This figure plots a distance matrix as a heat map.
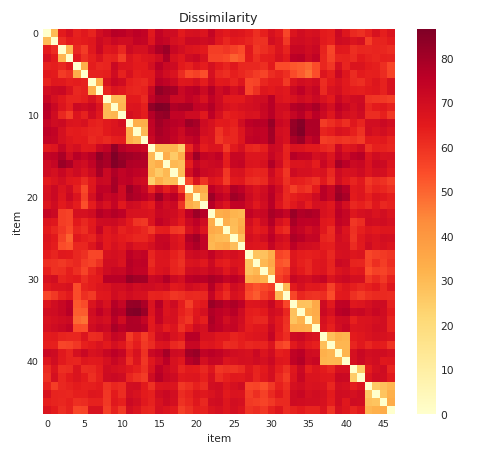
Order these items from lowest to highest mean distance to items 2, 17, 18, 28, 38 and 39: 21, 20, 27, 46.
27, 46, 21, 20
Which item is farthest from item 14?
9
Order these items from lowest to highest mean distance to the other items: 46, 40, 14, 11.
46, 14, 40, 11
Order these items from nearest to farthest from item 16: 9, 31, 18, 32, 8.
18, 32, 31, 8, 9
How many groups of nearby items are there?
15
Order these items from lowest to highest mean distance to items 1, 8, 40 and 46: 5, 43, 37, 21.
43, 37, 5, 21
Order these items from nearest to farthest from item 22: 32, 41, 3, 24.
24, 3, 41, 32
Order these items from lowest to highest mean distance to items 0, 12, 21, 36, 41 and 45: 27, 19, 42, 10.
42, 19, 27, 10
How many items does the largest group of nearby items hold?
5
